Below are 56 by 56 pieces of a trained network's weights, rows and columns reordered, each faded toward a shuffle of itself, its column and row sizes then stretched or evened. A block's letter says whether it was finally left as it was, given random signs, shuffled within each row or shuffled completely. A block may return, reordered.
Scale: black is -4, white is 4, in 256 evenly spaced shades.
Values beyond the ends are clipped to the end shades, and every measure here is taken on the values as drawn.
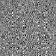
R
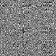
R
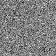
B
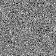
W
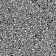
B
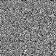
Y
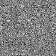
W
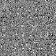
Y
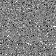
W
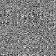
R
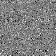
W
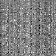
R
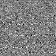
W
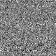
W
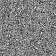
B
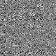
Y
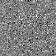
Y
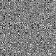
R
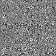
Y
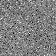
B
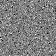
B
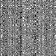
R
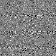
Y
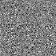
Y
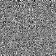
Y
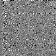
Y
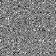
R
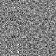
R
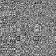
R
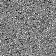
B
